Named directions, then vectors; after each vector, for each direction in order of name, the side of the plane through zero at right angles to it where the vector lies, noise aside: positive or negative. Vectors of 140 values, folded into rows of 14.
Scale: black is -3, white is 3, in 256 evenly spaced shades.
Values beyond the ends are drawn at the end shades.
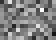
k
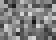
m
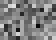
negative, negative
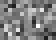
positive, positive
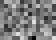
positive, negative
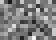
negative, positive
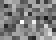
positive, negative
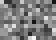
negative, positive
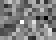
positive, negative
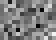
negative, negative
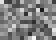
negative, positive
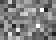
positive, positive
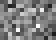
positive, positive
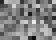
positive, negative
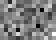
negative, negative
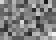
negative, negative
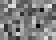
negative, negative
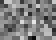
positive, negative
